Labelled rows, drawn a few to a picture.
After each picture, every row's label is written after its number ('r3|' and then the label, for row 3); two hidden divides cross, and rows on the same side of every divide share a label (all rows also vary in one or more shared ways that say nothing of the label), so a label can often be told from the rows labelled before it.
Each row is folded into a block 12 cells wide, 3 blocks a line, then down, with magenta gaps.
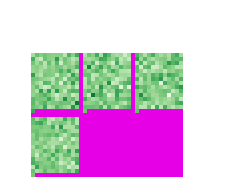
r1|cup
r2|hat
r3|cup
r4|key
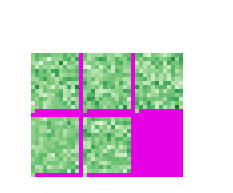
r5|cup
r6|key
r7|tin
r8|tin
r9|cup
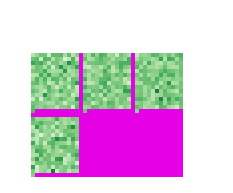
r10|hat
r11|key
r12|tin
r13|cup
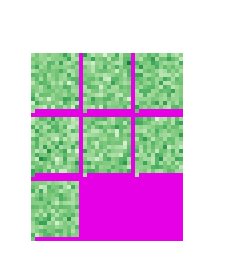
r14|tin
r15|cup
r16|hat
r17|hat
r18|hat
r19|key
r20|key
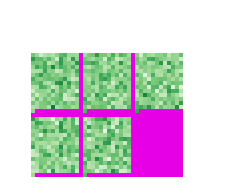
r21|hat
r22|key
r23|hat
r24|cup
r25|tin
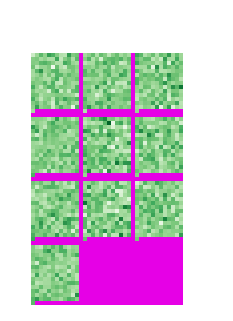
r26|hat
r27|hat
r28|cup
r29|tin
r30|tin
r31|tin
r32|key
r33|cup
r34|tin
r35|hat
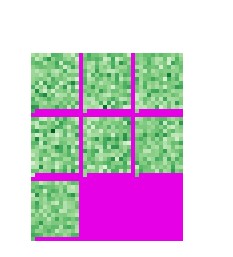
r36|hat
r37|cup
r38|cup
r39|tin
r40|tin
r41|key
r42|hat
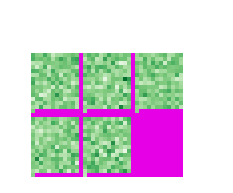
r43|key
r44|cup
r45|tin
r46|cup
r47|cup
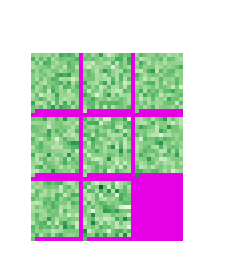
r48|hat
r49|key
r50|tin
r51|cup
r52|key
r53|hat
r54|tin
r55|hat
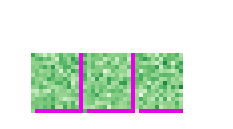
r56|hat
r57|cup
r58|tin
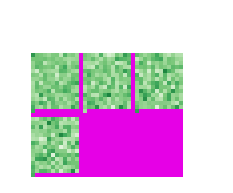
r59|cup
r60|key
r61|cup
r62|key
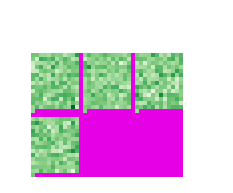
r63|tin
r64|tin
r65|hat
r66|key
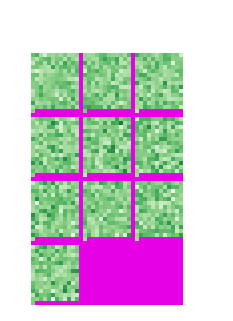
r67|tin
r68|hat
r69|key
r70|key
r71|tin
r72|key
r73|hat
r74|tin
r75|hat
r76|key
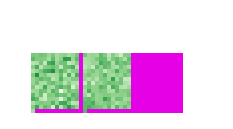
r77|hat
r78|hat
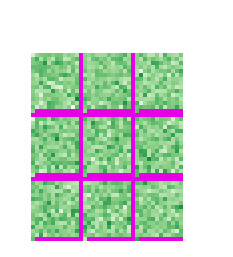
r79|hat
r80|tin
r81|hat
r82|tin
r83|hat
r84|cup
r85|key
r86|hat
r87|cup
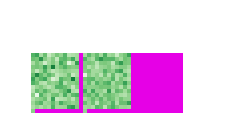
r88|cup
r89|key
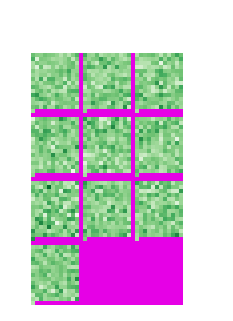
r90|cup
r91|cup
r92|key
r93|hat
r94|key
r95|hat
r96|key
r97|key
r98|cup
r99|key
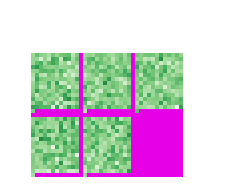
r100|hat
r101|hat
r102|cup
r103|cup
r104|tin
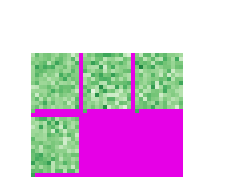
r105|hat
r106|hat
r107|hat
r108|key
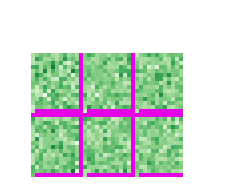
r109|hat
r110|hat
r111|cup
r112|hat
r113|cup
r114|hat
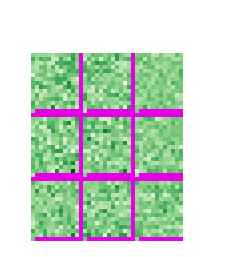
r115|hat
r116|hat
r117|key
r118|tin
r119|key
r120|key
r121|tin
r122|hat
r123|hat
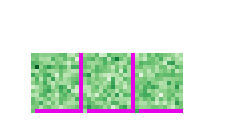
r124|tin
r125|hat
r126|tin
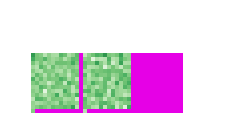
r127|key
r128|tin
